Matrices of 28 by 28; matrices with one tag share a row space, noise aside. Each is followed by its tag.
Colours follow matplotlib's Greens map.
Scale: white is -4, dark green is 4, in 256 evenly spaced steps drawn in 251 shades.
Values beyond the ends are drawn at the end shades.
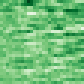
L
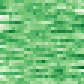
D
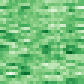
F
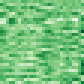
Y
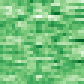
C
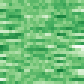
D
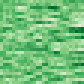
C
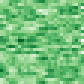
Y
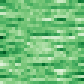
D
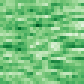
C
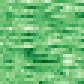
L
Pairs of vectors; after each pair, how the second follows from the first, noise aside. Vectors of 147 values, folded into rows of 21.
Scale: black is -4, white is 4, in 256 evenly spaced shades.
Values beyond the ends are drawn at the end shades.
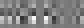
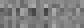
wrapped around, negated, shrunk.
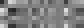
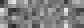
copied.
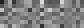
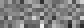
reversed.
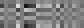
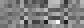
reversed, negated.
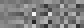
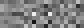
copied.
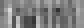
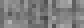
wrapped around, negated, shrunk.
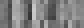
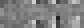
wrapped around, negated, partly zeroed.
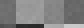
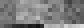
copied.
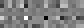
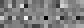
copied.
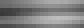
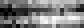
scaled up.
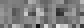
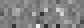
negated, partly zeroed.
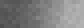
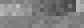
wrapped around, negated, partly zeroed.
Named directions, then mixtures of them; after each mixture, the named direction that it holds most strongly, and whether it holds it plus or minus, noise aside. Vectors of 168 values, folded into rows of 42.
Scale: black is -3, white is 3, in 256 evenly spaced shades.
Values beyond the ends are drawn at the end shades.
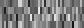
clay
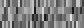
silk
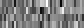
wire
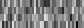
silk, minus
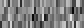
silk, plus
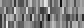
wire, plus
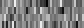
wire, minus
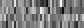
wire, minus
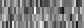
silk, minus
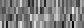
clay, plus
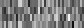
clay, plus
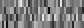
clay, plus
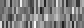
silk, minus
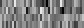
wire, minus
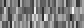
silk, minus
